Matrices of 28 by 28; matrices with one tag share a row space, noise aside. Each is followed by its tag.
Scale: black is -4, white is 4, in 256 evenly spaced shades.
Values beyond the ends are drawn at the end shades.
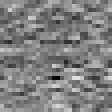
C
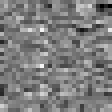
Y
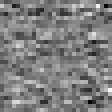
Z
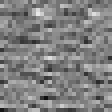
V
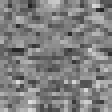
C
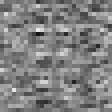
Z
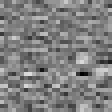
Y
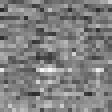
V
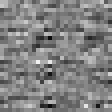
V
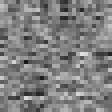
Y
